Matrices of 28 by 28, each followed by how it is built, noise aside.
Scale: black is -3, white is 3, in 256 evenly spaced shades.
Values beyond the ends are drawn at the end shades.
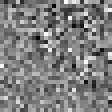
upper triangular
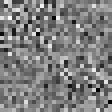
block diagonal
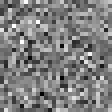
noise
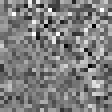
upper triangular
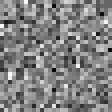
blocks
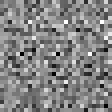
repeating columns
